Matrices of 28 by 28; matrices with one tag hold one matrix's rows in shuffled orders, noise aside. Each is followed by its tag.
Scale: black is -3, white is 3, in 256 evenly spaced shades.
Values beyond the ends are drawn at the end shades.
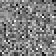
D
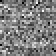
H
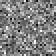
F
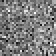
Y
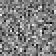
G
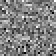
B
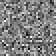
B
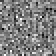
G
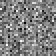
G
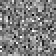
G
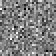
G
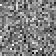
G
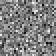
G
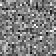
F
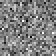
D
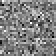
H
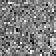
Y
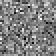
G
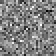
G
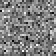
B
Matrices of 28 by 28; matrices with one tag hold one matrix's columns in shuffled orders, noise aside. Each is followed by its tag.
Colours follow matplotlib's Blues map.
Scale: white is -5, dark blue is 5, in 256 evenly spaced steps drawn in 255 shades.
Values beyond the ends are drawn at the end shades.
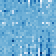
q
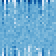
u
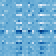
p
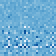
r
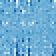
q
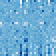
q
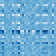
p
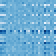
p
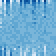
u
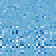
r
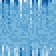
u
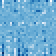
q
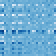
p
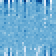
u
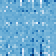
q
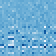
r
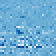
r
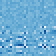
r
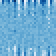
u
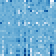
q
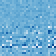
r
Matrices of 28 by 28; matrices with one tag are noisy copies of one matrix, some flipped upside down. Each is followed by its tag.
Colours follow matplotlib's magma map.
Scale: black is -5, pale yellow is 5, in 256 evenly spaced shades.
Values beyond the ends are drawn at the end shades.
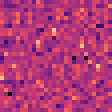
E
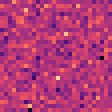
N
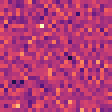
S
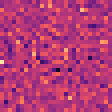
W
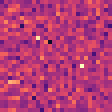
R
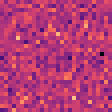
N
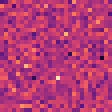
N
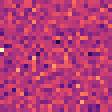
W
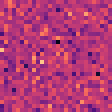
W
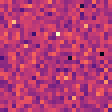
N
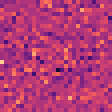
W
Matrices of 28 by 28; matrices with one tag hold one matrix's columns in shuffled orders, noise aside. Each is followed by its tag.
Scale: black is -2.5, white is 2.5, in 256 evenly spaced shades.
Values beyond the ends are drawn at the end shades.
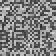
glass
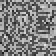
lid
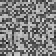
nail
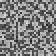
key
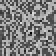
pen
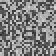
pen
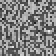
pen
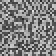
key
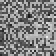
nail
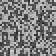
pen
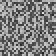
lid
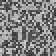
pen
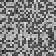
nail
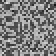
key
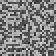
key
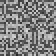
nail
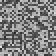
glass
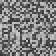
nail
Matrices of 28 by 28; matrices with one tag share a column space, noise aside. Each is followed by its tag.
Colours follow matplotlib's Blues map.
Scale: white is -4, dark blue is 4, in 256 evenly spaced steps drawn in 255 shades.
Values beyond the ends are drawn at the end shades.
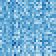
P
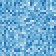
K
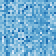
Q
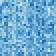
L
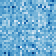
Q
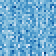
Q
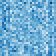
P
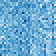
Q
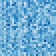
L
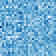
Q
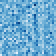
Q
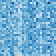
P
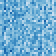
K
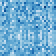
K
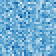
P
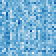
K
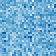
Q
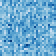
L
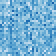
K
